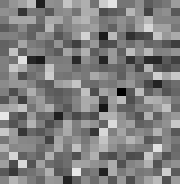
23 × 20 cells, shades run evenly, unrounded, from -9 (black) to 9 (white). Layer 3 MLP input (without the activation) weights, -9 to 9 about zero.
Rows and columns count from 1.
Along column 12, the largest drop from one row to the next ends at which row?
2
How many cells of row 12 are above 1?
5
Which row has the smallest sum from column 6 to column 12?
15
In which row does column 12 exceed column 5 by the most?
1
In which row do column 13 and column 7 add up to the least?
20
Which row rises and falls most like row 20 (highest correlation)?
9
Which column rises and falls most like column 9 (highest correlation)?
19
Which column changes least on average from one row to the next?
8
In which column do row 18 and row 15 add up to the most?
12
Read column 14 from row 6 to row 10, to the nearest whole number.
0 -2 -1 -2 -2
